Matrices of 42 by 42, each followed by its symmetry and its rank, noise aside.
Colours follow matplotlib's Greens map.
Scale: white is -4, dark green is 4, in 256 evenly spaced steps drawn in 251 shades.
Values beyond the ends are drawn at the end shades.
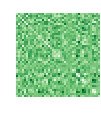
symmetric, rank four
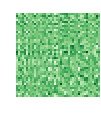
antisymmetric, rank four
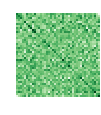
symmetric, rank five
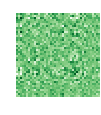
symmetric, rank four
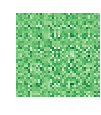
no symmetry, rank three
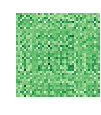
symmetric, rank three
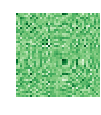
symmetric, rank five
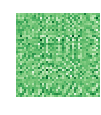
no symmetry, rank three
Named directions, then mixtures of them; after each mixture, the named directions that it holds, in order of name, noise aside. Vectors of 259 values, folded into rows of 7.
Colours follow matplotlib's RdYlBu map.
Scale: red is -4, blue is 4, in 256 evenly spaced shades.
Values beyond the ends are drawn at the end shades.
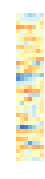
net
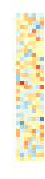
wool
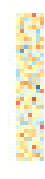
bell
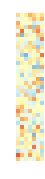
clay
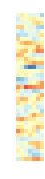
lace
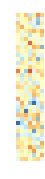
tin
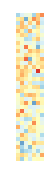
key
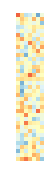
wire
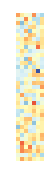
key.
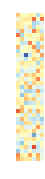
clay, wire, wool.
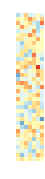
wool.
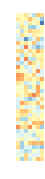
bell, key, net.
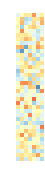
bell.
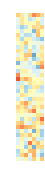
net, wool.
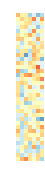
wire, wool.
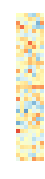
lace, tin, wool.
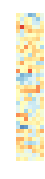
bell, net, tin.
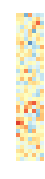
tin, wool.
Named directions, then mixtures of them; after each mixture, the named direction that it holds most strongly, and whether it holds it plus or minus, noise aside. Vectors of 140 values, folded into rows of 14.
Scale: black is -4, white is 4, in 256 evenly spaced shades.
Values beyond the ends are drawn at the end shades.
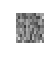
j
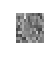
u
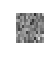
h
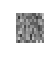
j, plus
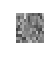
u, plus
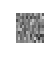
h, minus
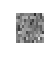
h, plus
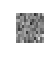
h, plus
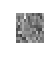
u, plus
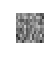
j, minus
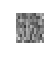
j, plus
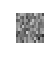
h, minus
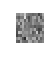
u, plus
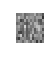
j, minus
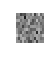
h, plus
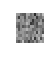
h, plus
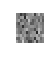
h, plus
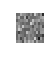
h, minus
